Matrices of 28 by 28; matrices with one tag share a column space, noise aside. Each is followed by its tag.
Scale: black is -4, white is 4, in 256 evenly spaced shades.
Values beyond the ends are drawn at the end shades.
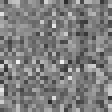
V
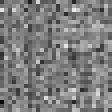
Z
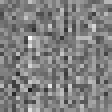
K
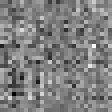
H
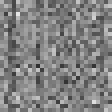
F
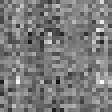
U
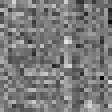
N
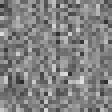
U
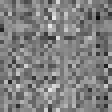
K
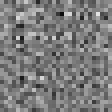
K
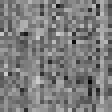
U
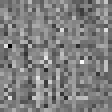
H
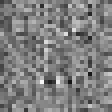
U
